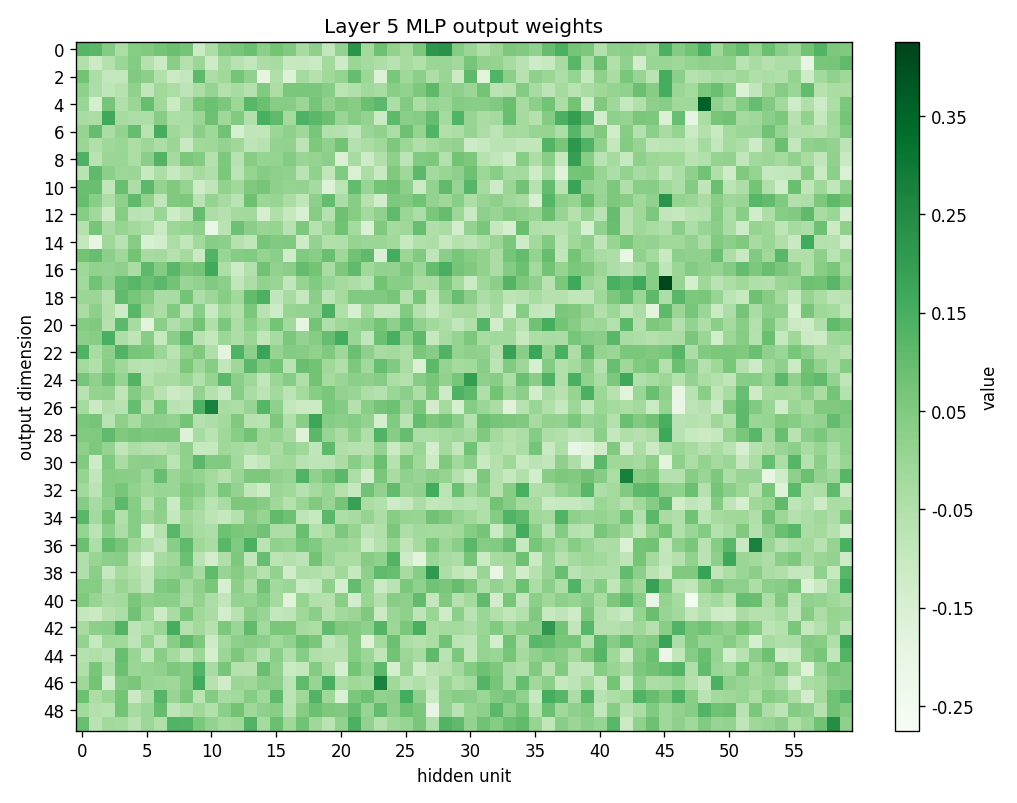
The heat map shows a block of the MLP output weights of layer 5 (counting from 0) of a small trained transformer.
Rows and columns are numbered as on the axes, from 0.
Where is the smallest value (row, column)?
40, 47
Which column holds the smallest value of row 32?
54
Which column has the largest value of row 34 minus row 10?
19
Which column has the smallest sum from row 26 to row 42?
5
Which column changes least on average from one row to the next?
15
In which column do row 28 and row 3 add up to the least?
8
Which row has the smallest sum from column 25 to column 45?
29
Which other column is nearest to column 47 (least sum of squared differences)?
16
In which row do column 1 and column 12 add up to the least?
14
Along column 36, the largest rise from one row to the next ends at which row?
42
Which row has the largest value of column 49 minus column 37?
46
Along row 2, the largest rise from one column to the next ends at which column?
32
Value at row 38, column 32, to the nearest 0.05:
-0.2
